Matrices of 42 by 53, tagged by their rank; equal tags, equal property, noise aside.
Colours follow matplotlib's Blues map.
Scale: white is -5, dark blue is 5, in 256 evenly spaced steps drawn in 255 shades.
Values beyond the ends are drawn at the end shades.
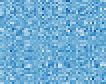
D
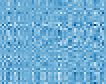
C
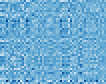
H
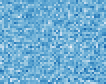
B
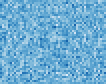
B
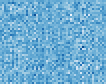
B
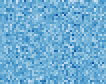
B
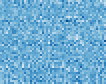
B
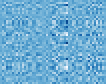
C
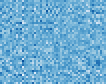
D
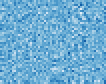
B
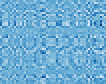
C
